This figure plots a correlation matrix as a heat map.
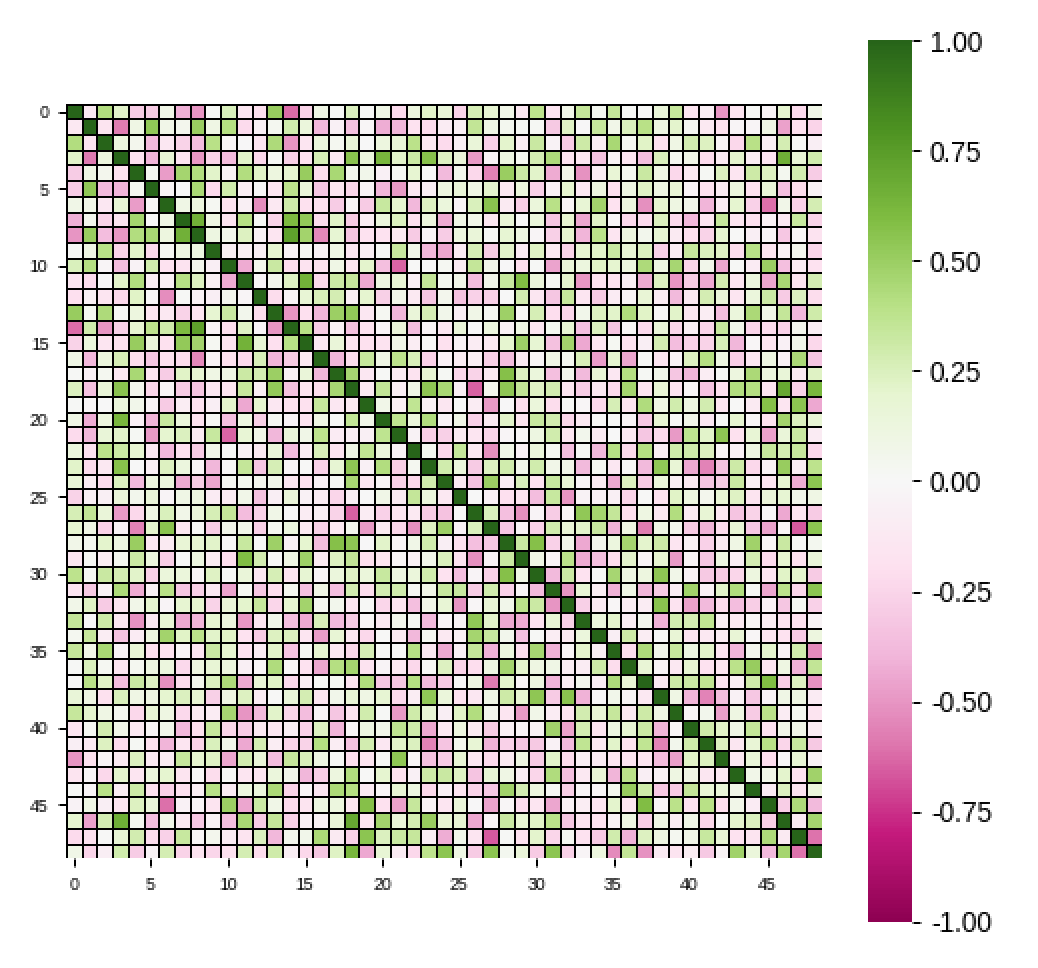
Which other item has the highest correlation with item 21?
42
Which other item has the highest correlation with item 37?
45
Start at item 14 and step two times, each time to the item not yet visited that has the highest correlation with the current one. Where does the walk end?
7
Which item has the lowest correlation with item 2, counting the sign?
14
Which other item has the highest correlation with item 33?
26
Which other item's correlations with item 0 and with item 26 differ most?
18
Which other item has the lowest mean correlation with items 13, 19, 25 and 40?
32
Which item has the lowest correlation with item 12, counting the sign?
6
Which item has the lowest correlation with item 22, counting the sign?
27
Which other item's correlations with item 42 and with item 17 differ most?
13
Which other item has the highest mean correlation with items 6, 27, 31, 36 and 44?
48
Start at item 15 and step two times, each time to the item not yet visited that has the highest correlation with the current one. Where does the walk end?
29
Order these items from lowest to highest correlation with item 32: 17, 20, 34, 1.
20, 34, 17, 1
